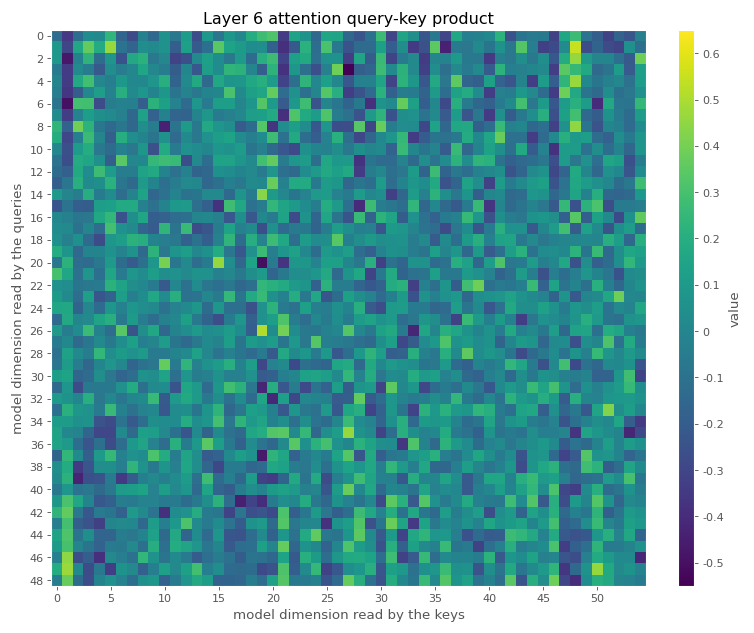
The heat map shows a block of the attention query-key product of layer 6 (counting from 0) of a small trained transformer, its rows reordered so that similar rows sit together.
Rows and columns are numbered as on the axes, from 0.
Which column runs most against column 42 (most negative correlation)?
25
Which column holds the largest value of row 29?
10
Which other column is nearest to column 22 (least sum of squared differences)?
14
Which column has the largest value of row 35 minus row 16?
27
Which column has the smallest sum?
4
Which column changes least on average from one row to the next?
1
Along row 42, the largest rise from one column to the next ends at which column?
21
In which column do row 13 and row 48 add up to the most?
20
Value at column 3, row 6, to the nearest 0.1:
0.3
